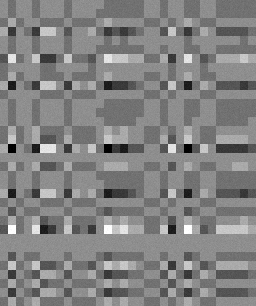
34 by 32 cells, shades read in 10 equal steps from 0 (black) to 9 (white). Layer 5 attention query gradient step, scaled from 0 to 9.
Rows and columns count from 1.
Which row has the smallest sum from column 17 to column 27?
17
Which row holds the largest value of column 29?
26
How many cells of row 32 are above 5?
5
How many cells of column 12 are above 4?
20
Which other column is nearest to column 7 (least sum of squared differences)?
6
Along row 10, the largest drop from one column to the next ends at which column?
2
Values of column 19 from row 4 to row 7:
5 5 5 4
